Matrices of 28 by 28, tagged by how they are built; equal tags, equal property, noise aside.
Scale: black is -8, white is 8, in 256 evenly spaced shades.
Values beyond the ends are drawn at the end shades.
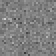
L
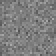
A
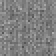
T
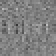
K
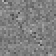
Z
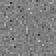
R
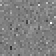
R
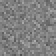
A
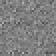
L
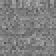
T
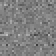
L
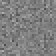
K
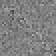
Z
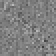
Z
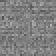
T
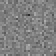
K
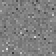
R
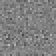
L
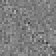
Z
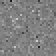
R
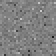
R
